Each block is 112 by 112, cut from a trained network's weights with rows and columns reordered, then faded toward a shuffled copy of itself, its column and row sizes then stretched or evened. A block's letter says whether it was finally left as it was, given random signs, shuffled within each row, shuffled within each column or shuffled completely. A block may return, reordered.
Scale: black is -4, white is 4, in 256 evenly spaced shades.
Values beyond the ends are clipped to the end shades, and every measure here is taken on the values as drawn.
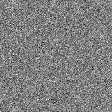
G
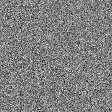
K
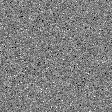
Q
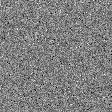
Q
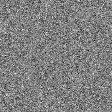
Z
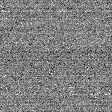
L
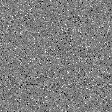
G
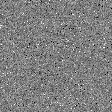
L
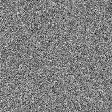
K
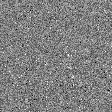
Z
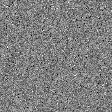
Z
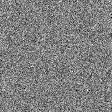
L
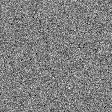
L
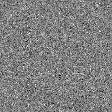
G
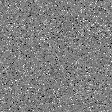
L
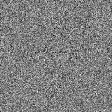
G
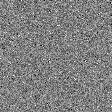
Z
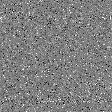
L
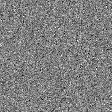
K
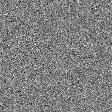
K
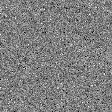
Z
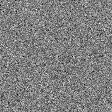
L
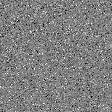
L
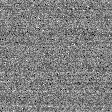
L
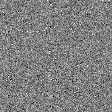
Z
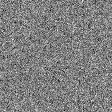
K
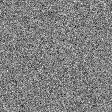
Q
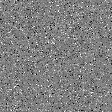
Z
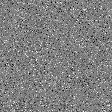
L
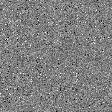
G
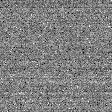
L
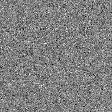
Z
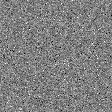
Q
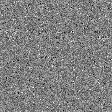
Z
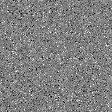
Z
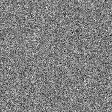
K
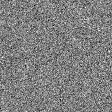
K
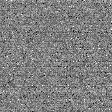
G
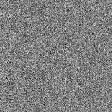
G
